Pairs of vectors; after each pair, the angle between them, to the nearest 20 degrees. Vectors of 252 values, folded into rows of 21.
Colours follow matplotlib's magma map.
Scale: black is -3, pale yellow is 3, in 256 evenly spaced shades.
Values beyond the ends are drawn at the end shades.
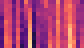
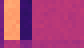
80 degrees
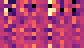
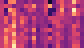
140 degrees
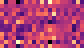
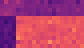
100 degrees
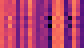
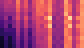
140 degrees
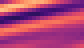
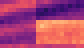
60 degrees
